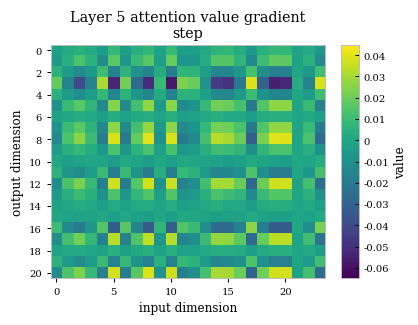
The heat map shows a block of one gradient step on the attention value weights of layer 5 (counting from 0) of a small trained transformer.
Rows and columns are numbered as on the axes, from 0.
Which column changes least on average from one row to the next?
21
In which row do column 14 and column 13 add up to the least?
3
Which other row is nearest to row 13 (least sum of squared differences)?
9
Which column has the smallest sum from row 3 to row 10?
17
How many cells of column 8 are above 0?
13
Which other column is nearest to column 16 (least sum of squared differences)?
7
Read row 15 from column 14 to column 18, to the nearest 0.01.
0 0 0 0 0
